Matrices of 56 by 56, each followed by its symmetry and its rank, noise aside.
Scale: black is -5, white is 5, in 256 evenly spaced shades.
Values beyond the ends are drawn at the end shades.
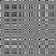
symmetric, rank one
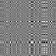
no symmetry, rank one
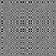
symmetric, rank one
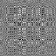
no symmetry, rank three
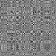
symmetric, rank three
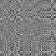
no symmetry, rank three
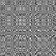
symmetric, rank three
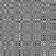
symmetric, rank two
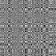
no symmetry, rank two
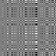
no symmetry, rank one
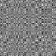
no symmetry, rank three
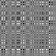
symmetric, rank one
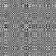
symmetric, rank two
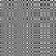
no symmetry, rank one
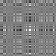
symmetric, rank one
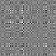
symmetric, rank two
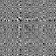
symmetric, rank three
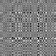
no symmetry, rank two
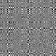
antisymmetric, rank two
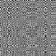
no symmetry, rank three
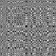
no symmetry, rank three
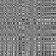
antisymmetric, rank two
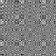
symmetric, rank two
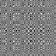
symmetric, rank two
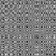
symmetric, rank two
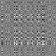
no symmetry, rank two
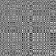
no symmetry, rank two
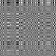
no symmetry, rank one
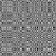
no symmetry, rank two
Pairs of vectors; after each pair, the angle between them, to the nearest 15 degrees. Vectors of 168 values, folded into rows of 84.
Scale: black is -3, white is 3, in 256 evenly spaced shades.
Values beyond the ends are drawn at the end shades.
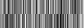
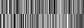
120 degrees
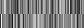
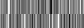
90 degrees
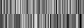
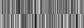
135 degrees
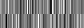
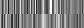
120 degrees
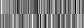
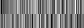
150 degrees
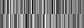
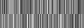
75 degrees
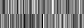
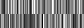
15 degrees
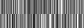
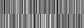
60 degrees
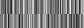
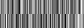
90 degrees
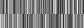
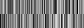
150 degrees
